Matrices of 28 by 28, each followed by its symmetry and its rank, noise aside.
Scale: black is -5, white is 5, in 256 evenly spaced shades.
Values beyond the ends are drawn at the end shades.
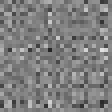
symmetric, rank two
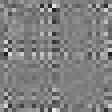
antisymmetric, rank two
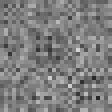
symmetric, rank four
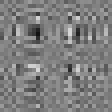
no symmetry, rank two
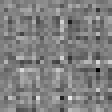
antisymmetric, rank two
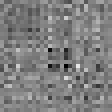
symmetric, rank three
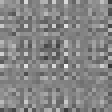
symmetric, rank two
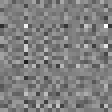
no symmetry, rank three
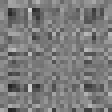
no symmetry, rank two
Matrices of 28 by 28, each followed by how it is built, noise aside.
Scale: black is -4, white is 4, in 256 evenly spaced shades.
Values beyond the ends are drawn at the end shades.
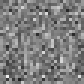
repeating columns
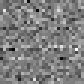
uneven rows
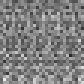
repeating columns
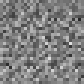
repeating columns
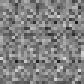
repeating columns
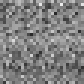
repeating columns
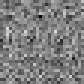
repeating columns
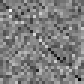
diagonal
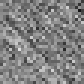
Toeplitz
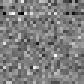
uneven rows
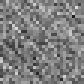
Toeplitz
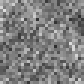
smooth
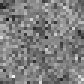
smooth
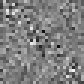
banded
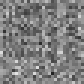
blocks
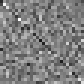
diagonal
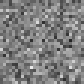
repeating columns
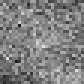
smooth
